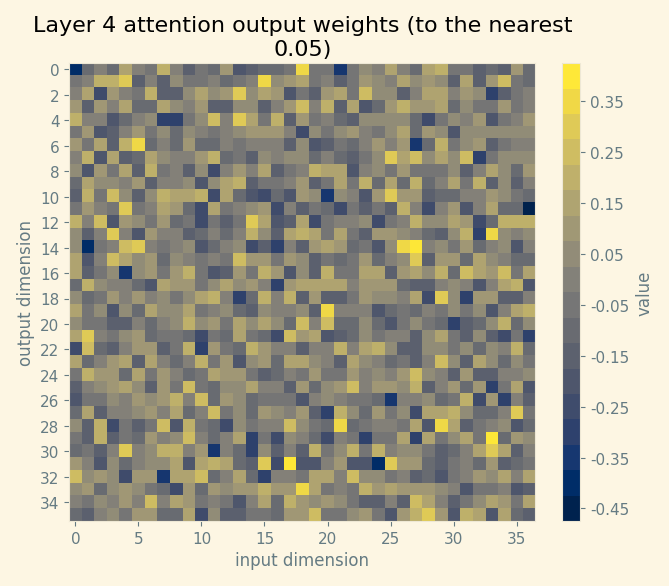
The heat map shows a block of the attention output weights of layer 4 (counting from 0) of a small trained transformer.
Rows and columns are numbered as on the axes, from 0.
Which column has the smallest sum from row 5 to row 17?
16
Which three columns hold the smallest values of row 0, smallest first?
0, 21, 13
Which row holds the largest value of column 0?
32
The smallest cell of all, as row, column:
11, 36
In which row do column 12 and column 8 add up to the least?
28
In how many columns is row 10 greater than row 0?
20
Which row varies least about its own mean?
5
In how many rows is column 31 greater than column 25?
15
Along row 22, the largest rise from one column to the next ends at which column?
1
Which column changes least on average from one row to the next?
12
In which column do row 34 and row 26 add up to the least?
25
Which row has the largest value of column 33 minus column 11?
30
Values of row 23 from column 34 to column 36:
-0.1 0.05 -0.05
